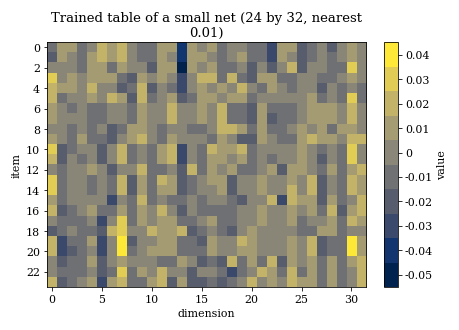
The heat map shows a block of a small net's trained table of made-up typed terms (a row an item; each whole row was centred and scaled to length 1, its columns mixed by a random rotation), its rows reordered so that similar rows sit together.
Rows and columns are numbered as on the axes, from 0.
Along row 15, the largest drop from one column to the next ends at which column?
23
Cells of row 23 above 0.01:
6
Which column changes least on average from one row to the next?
3
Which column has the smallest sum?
13
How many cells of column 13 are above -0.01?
8
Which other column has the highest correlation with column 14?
5
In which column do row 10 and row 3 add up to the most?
0
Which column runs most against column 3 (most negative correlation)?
7
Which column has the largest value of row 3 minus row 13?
18
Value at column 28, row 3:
-0.01
